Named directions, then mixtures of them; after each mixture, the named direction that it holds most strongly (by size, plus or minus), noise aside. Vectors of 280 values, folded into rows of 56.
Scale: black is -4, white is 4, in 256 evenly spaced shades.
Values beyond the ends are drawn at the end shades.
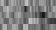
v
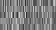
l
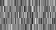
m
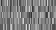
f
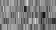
v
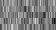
m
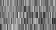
m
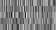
l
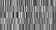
l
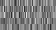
l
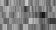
v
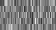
m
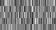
m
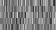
l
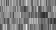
v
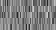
f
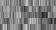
v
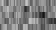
v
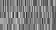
l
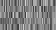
l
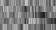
v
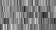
v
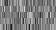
f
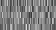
f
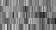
v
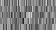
f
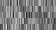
l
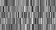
m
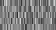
m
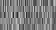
l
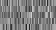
f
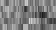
v
